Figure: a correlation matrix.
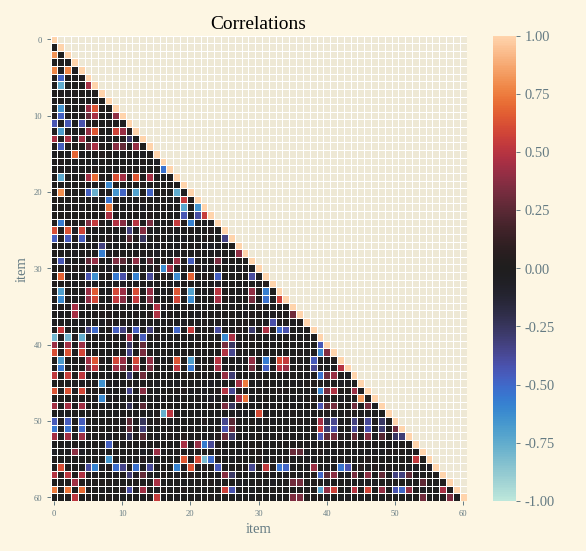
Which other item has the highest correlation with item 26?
39
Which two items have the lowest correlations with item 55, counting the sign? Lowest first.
22, 8
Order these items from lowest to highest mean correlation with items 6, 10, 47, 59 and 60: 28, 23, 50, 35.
50, 23, 35, 28
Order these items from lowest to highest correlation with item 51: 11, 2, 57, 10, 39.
2, 57, 10, 11, 39
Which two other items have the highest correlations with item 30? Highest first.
49, 17
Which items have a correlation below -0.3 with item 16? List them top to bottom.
17, 30, 49
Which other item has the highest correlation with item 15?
3
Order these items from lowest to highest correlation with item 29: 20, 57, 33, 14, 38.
20, 38, 57, 14, 33
